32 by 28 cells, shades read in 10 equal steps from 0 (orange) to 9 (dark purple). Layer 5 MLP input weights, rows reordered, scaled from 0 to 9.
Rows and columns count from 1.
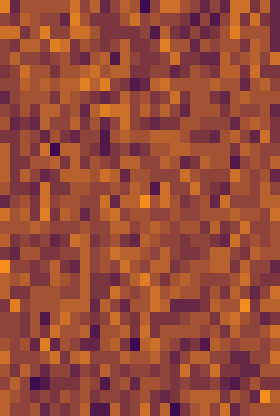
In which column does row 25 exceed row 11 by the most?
27
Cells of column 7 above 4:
16
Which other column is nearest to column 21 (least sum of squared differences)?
20
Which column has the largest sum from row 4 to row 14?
2
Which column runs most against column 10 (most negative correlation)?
15
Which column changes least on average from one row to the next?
10
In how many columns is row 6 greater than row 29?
10
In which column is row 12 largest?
6
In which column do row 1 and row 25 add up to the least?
24
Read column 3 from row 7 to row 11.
3 4 4 6 4
